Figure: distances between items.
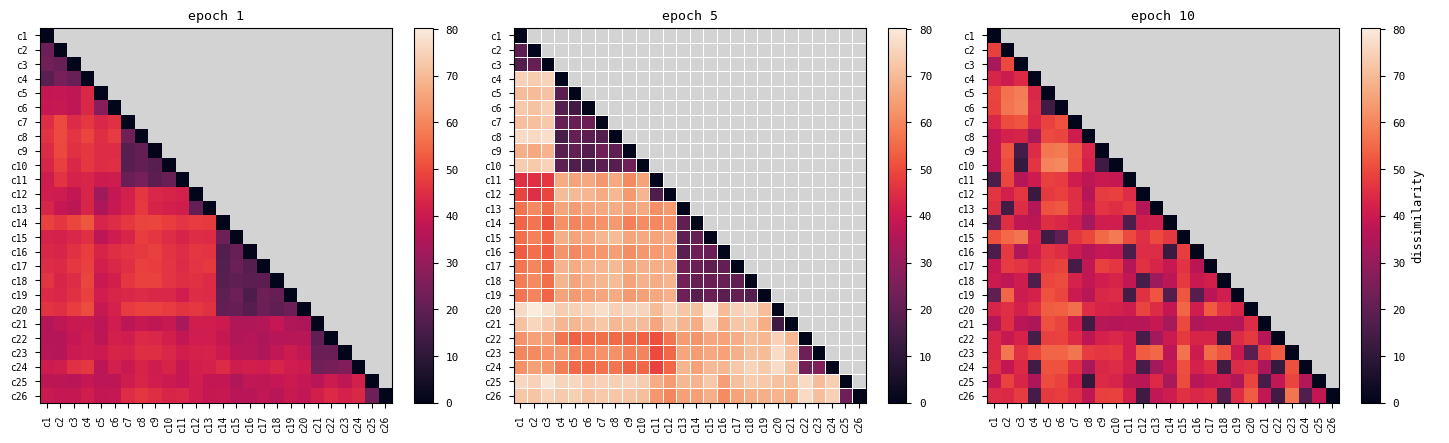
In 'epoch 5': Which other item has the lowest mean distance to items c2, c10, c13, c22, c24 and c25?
c23
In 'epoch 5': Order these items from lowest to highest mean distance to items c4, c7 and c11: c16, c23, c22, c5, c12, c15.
c5, c12, c22, c23, c16, c15
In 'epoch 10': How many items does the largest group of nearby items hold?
6
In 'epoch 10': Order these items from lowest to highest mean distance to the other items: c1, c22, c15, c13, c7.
c22, c1, c13, c7, c15
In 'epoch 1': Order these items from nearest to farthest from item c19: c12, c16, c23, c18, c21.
c16, c18, c21, c23, c12
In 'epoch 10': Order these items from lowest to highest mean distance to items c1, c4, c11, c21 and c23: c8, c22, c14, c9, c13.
c14, c8, c22, c9, c13
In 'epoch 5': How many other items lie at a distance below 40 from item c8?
6
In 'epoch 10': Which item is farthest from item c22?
c23
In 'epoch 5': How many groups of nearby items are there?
7
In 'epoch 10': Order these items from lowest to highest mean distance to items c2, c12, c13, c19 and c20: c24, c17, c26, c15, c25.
c24, c26, c25, c17, c15
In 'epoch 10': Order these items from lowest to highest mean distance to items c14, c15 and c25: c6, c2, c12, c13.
c6, c12, c13, c2
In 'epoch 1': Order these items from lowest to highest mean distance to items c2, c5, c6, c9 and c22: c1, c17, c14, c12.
c1, c12, c17, c14
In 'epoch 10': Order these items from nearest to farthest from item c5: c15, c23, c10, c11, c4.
c15, c4, c11, c23, c10
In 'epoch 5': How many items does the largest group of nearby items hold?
7
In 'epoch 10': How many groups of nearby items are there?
8
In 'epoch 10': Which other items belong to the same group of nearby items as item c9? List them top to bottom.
c3, c10
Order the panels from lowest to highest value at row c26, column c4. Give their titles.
epoch 10, epoch 1, epoch 5
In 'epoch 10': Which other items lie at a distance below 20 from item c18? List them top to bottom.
c4, c12, c22, c24, c26
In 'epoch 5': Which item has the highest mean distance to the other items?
c20
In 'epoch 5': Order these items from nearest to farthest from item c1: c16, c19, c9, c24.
c16, c19, c24, c9
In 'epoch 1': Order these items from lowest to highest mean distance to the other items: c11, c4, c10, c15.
c15, c11, c10, c4
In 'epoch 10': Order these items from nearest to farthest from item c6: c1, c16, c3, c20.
c16, c1, c20, c3
